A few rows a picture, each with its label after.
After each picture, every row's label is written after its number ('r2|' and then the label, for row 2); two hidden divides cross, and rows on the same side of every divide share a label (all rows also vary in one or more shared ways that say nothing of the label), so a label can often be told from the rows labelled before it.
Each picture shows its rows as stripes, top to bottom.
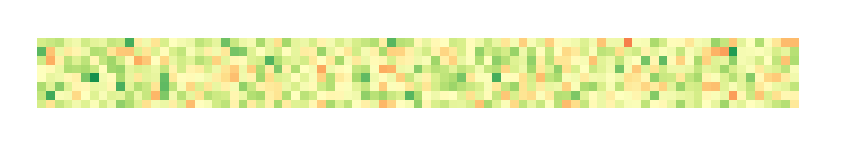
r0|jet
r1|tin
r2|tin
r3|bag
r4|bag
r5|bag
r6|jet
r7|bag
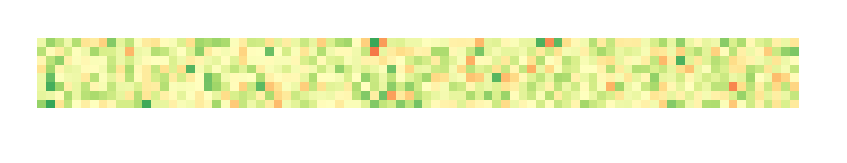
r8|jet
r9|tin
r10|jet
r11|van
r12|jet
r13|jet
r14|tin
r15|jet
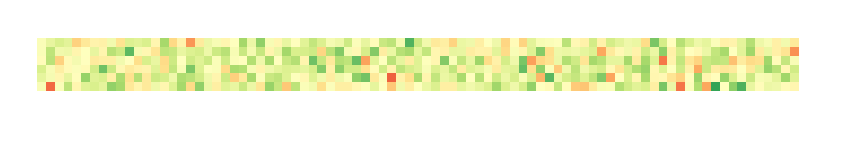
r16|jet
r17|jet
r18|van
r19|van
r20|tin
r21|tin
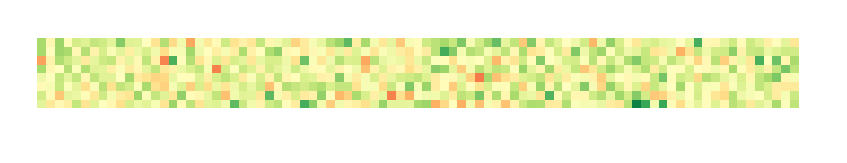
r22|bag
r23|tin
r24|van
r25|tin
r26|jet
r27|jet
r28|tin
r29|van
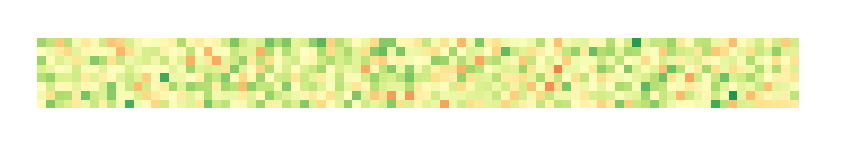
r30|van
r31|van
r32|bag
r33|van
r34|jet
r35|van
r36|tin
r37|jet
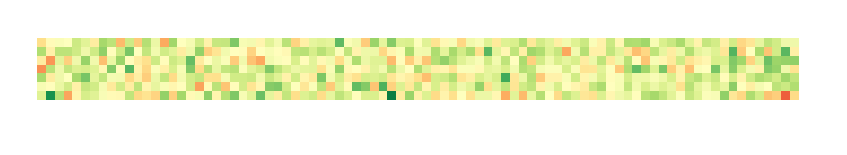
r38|van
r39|bag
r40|tin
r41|van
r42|tin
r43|tin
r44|jet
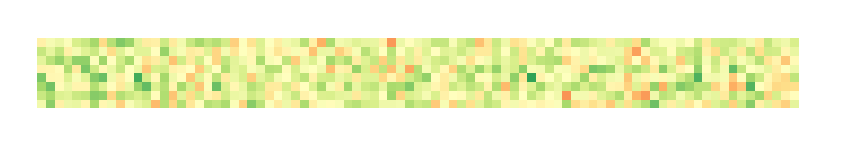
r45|bag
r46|bag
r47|bag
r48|tin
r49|bag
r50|jet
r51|bag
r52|jet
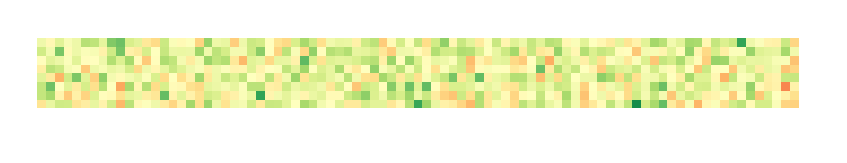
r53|bag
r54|bag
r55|jet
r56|jet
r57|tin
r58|jet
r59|jet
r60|van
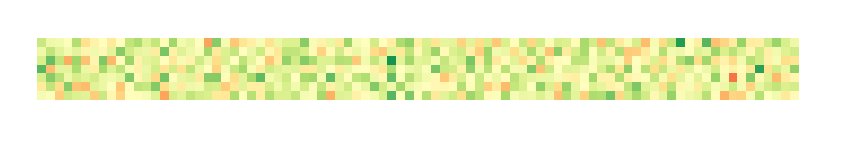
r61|jet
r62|bag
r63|jet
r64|tin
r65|jet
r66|van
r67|van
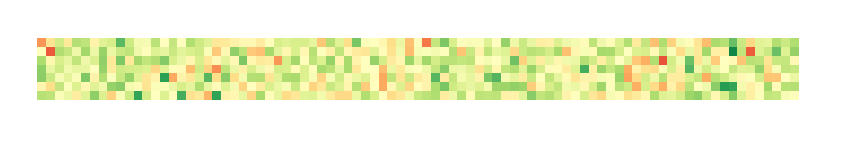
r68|tin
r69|tin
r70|bag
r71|bag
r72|bag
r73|tin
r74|bag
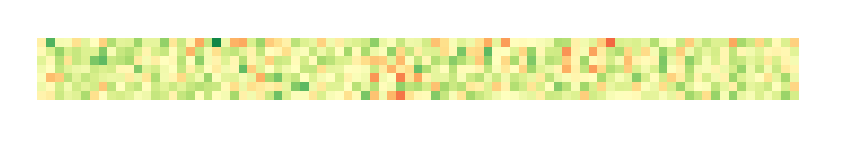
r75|jet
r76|bag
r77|bag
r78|bag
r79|tin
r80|jet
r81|tin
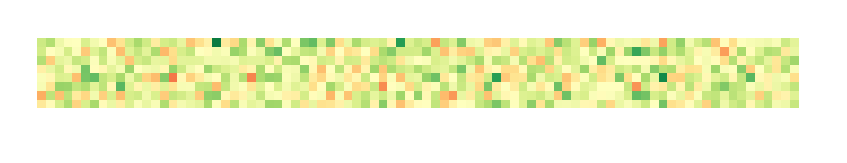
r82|jet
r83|van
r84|tin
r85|jet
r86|bag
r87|bag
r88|van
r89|tin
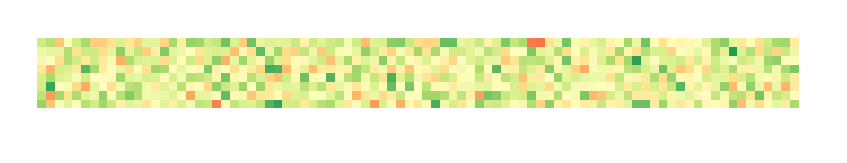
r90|van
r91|bag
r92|van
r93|tin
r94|jet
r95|jet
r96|bag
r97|tin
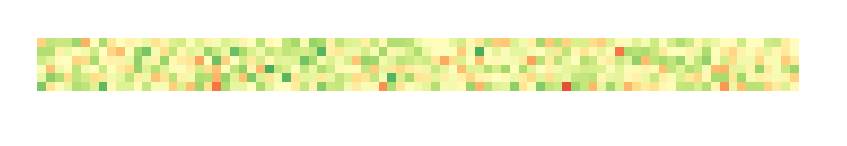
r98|jet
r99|van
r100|jet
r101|tin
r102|jet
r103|bag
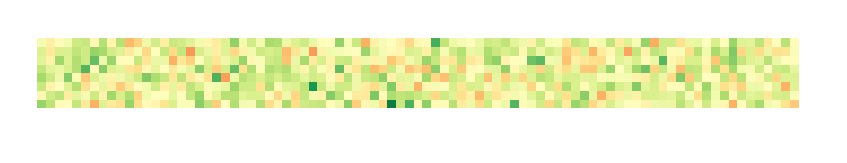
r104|tin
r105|bag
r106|bag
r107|tin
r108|jet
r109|van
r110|jet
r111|jet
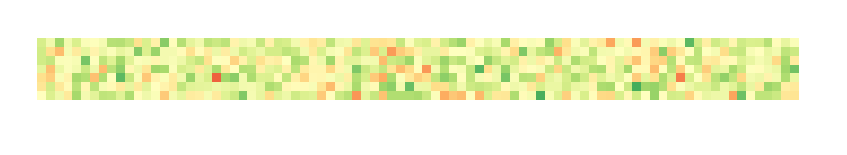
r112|bag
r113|tin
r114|bag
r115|tin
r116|tin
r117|van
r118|jet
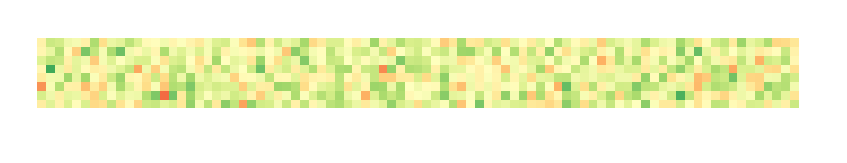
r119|jet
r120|bag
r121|jet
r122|jet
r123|tin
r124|van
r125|van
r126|van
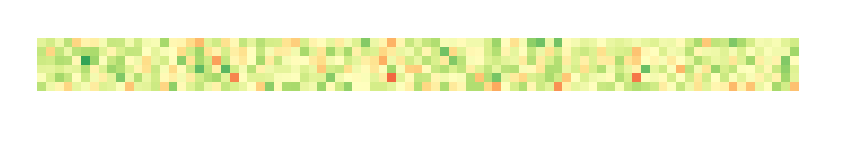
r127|bag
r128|bag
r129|bag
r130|tin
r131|bag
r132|van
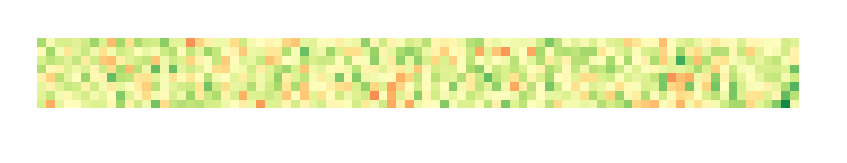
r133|bag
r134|jet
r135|jet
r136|tin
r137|tin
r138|tin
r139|tin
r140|tin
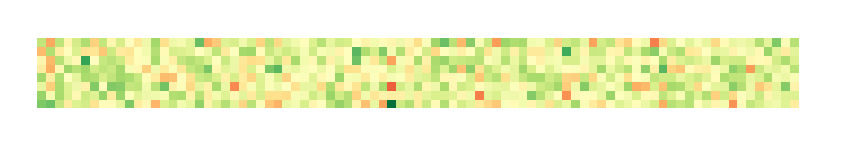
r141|tin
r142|van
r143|tin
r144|tin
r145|bag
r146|bag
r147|bag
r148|jet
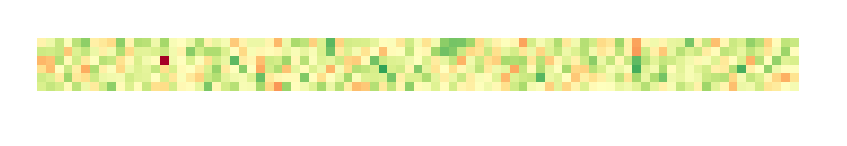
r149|bag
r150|bag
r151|van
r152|van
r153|jet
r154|jet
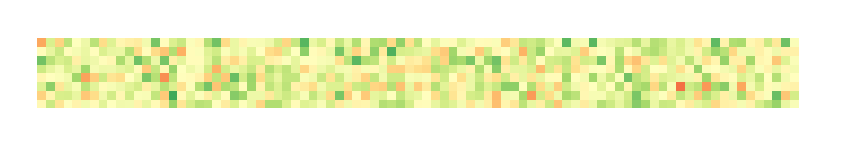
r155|van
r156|jet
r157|bag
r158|tin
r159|van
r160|tin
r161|van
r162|van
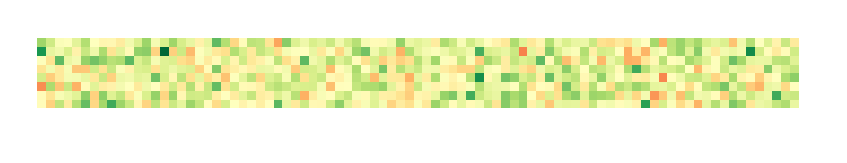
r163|jet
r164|bag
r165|bag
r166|van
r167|tin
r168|van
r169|tin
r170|tin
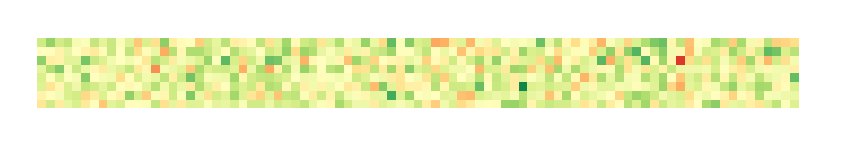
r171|jet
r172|van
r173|tin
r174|jet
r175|tin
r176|tin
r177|van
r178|van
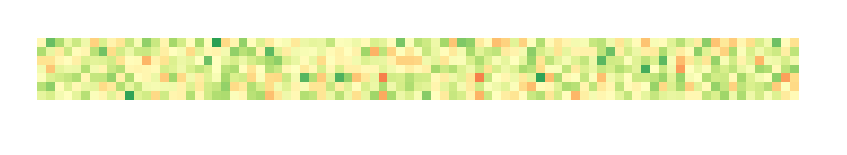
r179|jet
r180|tin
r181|tin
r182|tin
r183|jet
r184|jet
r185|jet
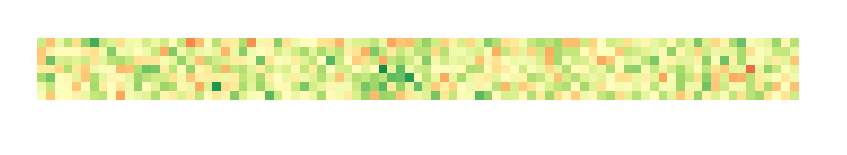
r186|bag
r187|van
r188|jet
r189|van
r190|jet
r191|jet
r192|tin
